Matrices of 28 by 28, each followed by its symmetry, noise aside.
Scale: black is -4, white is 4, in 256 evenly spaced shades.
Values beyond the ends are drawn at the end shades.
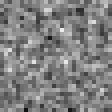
no symmetry.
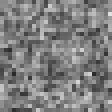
antisymmetric.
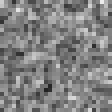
no symmetry.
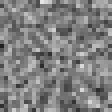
antisymmetric.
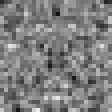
mirrored left to right.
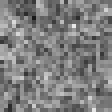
antisymmetric.
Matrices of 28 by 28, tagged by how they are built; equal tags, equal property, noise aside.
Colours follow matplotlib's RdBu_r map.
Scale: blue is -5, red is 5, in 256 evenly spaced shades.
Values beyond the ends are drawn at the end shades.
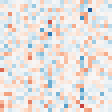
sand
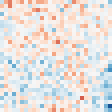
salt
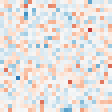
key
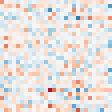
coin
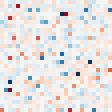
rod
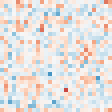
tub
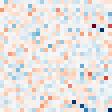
rod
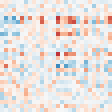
coin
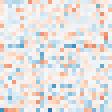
coin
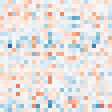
coin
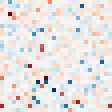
rod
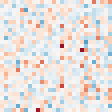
sand
